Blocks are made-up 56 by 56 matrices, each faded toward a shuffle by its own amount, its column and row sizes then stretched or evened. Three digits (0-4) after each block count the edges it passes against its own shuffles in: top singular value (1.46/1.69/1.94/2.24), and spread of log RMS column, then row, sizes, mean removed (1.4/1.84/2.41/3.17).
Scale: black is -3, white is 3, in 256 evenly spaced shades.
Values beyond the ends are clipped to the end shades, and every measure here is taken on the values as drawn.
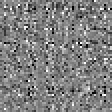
2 3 2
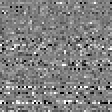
2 0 4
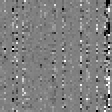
3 4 0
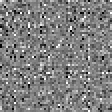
1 3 2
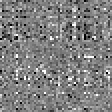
3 2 3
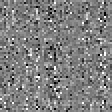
0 3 1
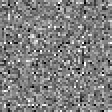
1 2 2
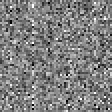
0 2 0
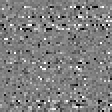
1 0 3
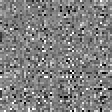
1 3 3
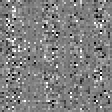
0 4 1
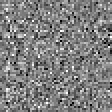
3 1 1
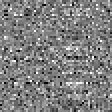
3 0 2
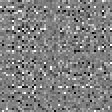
3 2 3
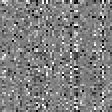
4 3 1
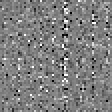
2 3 1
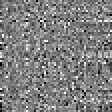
3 2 1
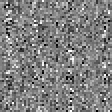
0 3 0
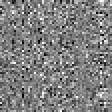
3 3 1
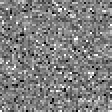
1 0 1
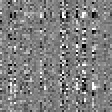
4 4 2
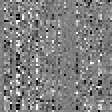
4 4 0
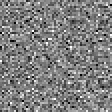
3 0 0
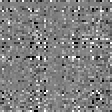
1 3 4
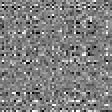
4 2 3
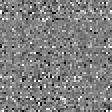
0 1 3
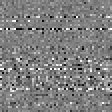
1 0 4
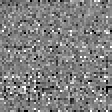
0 1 3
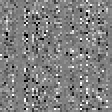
2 4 1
